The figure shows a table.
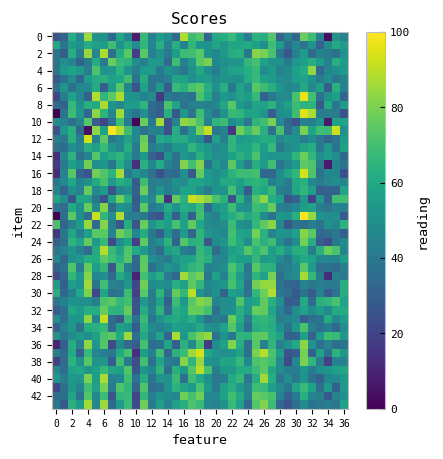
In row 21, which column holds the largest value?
31
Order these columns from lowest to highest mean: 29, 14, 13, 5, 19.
29, 14, 13, 19, 5
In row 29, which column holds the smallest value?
10
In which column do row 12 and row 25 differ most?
4
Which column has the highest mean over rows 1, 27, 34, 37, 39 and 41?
18
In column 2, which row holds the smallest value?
19
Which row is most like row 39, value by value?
32
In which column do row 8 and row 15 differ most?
34
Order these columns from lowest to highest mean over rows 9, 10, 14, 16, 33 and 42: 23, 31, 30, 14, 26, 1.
1, 14, 30, 26, 23, 31
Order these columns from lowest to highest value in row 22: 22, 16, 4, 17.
16, 22, 17, 4
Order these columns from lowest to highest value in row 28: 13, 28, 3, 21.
28, 21, 3, 13
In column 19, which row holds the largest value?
11
